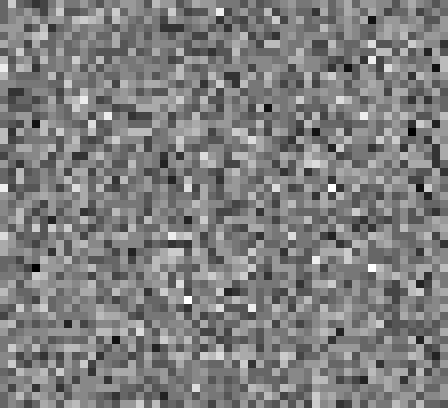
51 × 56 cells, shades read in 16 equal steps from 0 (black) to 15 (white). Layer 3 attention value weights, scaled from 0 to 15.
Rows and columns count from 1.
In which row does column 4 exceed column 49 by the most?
2
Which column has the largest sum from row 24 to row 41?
1
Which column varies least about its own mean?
4
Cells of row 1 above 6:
41
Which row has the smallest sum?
7
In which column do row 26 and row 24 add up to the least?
53
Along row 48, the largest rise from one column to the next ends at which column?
47
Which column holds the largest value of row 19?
43
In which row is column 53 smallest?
24
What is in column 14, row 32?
7
